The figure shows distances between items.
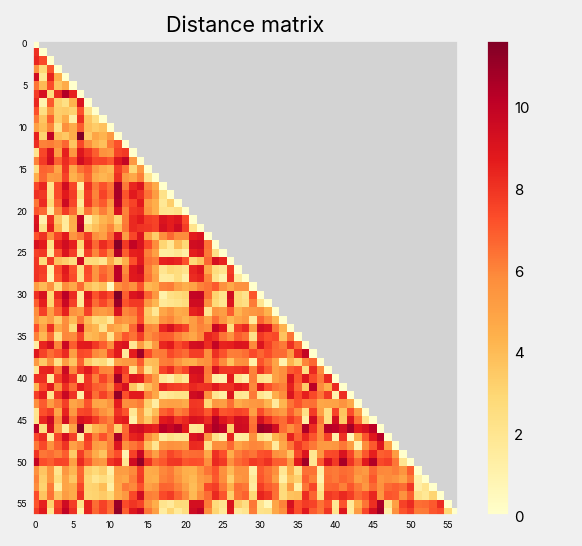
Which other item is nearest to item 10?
29
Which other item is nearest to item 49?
12
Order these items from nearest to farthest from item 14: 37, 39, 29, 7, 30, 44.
44, 39, 29, 7, 30, 37
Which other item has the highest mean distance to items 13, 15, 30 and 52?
46
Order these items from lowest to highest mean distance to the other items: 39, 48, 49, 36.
48, 49, 39, 36
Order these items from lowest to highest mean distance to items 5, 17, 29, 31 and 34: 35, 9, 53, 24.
9, 53, 35, 24
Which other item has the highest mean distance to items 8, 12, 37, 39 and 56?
14
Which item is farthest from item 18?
11
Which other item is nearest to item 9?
5
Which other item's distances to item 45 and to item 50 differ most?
36
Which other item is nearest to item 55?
31
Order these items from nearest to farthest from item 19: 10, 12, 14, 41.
10, 12, 41, 14
